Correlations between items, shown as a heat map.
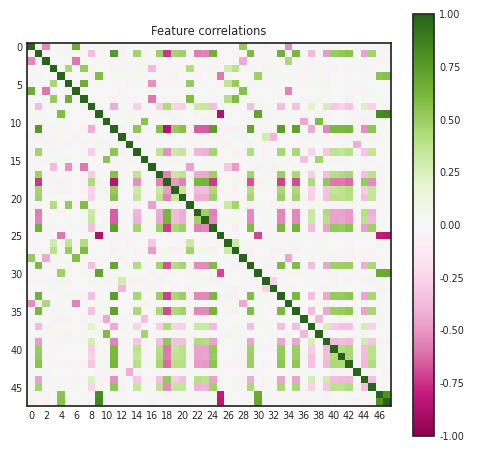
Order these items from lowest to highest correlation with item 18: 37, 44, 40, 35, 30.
35, 40, 30, 37, 44
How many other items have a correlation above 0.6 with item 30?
3
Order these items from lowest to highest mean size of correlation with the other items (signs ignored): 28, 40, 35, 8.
28, 8, 40, 35
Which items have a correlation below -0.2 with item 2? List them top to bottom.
0, 6, 28
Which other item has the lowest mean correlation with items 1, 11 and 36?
18
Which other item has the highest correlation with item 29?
11
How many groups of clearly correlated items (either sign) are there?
7
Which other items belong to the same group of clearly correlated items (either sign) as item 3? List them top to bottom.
5, 7, 16, 21, 26, 27
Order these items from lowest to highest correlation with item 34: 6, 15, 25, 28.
6, 28, 25, 15
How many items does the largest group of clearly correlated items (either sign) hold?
21
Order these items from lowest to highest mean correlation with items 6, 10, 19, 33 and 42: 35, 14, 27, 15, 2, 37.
37, 2, 27, 15, 14, 35
